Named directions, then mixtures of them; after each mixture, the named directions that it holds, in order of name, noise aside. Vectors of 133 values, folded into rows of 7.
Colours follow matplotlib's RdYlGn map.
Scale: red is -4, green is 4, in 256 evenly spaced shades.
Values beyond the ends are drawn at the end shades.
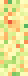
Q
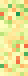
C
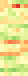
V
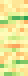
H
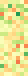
C.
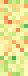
Q, V.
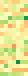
C, H, V.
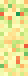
C.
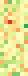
Q.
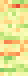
V.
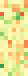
C, H, V.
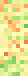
H, Q, V.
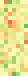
Q.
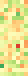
C, H, Q.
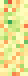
Q.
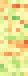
H, Q, V.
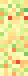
C, H.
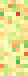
C.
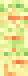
C, H, V.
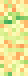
C, H, Q.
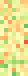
H, Q.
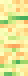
H.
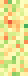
Q.
